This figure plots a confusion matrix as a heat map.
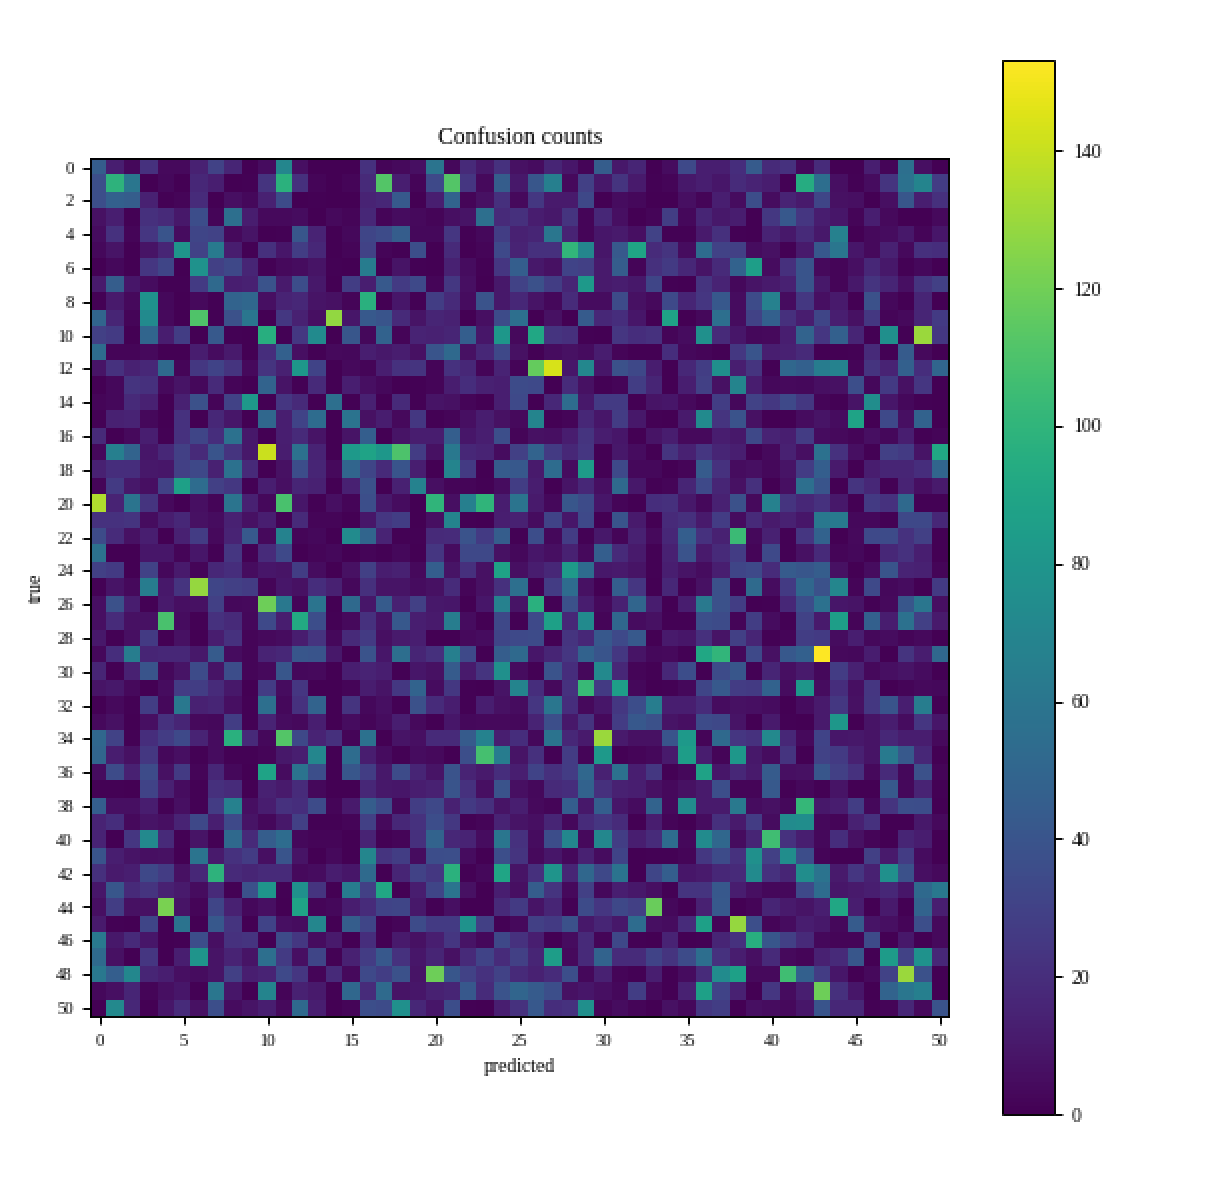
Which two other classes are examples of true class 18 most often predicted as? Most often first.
29, 21
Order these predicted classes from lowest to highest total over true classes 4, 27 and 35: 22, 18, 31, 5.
5, 22, 31, 18
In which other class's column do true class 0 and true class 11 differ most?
21
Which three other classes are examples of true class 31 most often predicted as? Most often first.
29, 42, 25
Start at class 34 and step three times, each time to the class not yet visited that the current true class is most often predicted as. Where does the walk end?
28
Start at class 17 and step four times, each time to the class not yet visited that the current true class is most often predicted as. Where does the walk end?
12
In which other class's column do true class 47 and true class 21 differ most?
6
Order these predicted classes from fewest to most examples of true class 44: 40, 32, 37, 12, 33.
40, 32, 37, 12, 33
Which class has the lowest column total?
14
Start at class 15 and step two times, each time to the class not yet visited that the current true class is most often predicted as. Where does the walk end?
38
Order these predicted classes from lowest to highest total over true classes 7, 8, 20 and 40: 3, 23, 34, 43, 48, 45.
45, 43, 48, 34, 23, 3
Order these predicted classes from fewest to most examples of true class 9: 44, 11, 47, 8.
47, 44, 11, 8
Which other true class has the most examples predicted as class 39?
46
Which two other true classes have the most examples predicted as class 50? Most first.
17, 43
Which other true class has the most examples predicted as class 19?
31
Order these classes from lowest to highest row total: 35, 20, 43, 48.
35, 43, 20, 48
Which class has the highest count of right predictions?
48
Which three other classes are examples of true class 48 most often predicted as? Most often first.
20, 41, 38
